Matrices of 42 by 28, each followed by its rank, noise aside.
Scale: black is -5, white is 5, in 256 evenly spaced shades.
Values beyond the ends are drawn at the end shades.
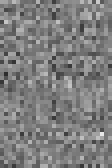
six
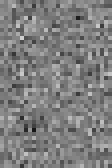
six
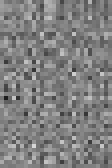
four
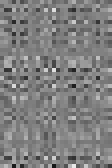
two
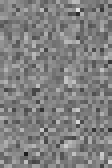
eight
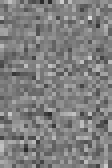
eight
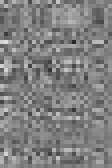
three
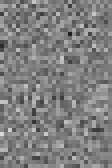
eight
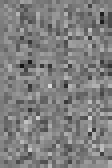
six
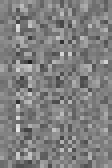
four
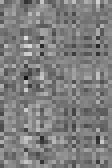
three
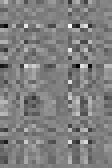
two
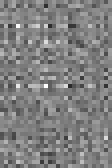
four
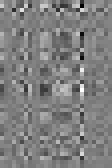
two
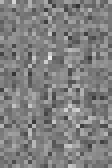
six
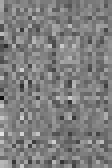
four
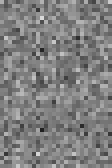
eight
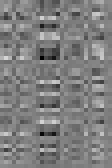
two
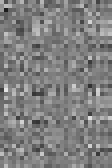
four
